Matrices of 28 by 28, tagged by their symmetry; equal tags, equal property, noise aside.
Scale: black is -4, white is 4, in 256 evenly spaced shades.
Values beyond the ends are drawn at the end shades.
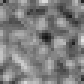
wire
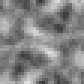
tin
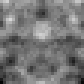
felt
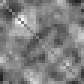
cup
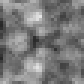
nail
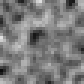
cup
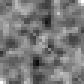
tin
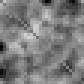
cup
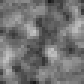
tin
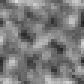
tin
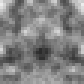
felt
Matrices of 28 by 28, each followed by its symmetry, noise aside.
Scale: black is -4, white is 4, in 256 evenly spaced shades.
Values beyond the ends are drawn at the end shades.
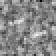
same after a half turn.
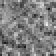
antisymmetric.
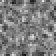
same after a half turn.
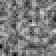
no symmetry.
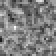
antisymmetric.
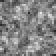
same after a half turn.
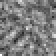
symmetric across the other diagonal.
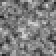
symmetric.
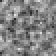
symmetric.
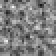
antisymmetric.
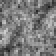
same after a half turn.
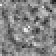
symmetric across the other diagonal.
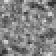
same after a half turn.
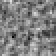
antisymmetric.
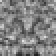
mirrored left to right.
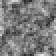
same after a half turn.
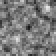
symmetric across the other diagonal.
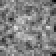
mirrored top to bottom.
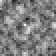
symmetric.
